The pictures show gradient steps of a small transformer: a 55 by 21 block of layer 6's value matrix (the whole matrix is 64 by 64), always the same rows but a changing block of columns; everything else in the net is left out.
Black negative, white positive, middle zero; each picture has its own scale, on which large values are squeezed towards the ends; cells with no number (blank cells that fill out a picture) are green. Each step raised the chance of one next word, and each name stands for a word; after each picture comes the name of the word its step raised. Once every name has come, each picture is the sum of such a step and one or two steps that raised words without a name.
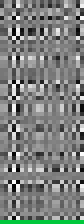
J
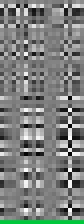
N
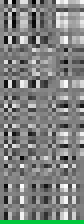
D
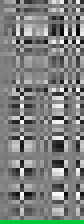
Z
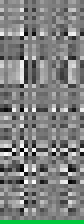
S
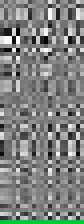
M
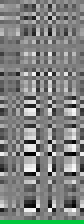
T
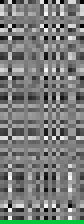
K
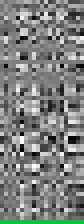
T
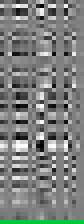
Z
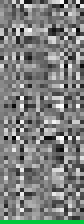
K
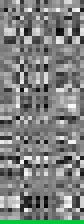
Z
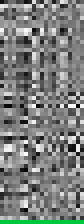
T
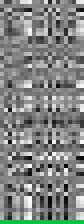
D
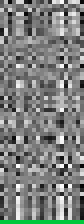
D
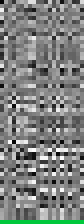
S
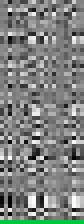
M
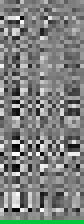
T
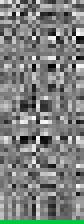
Z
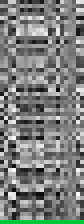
Z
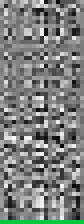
N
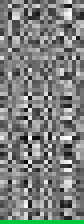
M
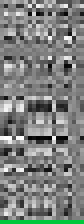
J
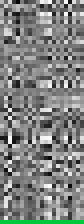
D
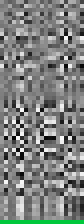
N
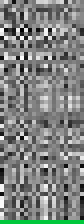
K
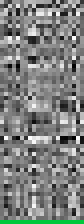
J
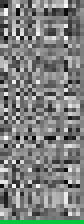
J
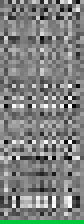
M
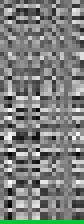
N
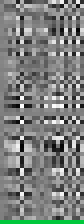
Z
